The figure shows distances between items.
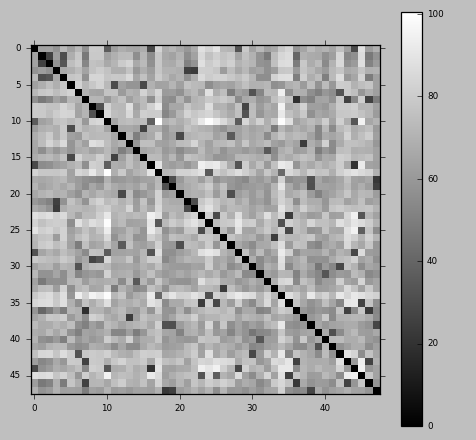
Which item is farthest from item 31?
10
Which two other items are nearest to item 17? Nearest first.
24, 34
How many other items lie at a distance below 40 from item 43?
3
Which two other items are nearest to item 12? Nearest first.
20, 27
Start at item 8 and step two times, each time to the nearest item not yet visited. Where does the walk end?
9
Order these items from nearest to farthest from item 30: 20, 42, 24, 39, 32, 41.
42, 39, 41, 20, 32, 24
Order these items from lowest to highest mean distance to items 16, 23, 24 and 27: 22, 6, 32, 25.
25, 6, 32, 22
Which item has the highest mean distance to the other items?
34
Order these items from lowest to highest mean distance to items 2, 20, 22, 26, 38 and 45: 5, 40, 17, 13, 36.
40, 36, 5, 13, 17
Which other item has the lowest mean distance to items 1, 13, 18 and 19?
47
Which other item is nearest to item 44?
16
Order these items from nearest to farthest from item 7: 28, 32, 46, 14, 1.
46, 1, 28, 32, 14
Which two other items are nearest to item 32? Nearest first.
14, 1
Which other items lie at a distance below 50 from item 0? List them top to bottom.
10, 16, 28, 44
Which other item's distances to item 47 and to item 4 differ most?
18
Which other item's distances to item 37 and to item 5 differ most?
15
